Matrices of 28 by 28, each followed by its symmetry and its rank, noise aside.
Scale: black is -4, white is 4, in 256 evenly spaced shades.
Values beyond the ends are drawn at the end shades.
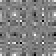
symmetric, rank two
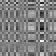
no symmetry, rank one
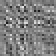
antisymmetric, rank two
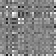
symmetric, rank two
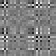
symmetric, rank one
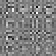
no symmetry, rank three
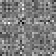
symmetric, rank three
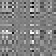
no symmetry, rank two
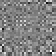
symmetric, rank three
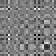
symmetric, rank two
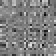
no symmetry, rank three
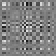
symmetric, rank one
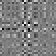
no symmetry, rank two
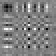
symmetric, rank one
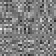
no symmetry, rank three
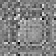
symmetric, rank three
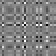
symmetric, rank one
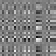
no symmetry, rank one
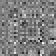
symmetric, rank three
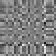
antisymmetric, rank two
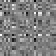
antisymmetric, rank two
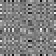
antisymmetric, rank two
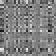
no symmetry, rank two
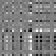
symmetric, rank one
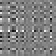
no symmetry, rank one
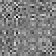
symmetric, rank three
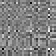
no symmetry, rank three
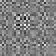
symmetric, rank two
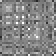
symmetric, rank three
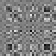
symmetric, rank two
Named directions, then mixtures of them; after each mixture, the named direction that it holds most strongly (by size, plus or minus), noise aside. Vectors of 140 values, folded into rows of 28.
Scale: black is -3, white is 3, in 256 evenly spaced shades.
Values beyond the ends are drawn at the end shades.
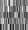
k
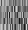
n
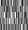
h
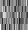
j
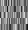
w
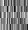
w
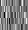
h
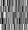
j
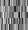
j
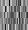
j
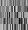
n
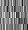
h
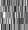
j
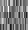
k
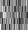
j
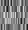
h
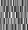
h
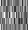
h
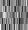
j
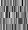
h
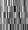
k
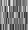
k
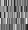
w
